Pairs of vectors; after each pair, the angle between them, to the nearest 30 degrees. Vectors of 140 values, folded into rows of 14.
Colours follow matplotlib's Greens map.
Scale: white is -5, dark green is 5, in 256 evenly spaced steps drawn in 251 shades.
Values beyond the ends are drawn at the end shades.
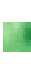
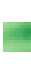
60 degrees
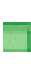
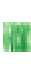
120 degrees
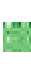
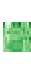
30 degrees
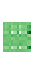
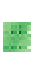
150 degrees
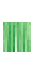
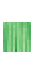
150 degrees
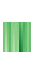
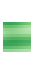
90 degrees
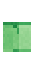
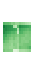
120 degrees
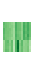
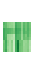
30 degrees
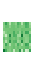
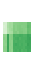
90 degrees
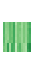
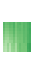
60 degrees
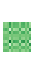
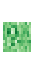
90 degrees
